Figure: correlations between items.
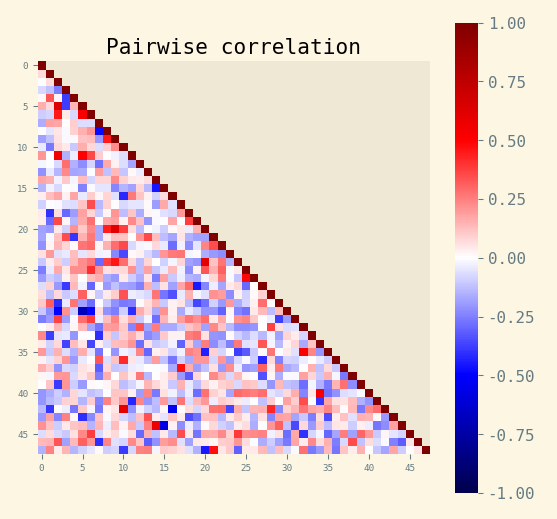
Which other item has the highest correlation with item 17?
37
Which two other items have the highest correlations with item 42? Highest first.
10, 28
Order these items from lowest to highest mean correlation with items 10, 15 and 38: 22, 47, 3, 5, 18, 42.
18, 47, 5, 3, 22, 42
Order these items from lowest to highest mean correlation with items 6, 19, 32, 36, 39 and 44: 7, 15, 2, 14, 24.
15, 24, 7, 2, 14
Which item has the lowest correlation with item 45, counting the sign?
32
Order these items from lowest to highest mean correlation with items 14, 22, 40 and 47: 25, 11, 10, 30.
30, 11, 10, 25
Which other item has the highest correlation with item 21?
47
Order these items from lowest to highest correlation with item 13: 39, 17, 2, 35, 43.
35, 2, 17, 39, 43
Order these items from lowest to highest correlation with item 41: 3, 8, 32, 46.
46, 3, 8, 32
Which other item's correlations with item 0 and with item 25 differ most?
26
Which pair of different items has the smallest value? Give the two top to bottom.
5, 30
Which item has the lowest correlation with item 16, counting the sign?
42
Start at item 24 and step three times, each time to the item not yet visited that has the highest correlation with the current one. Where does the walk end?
8
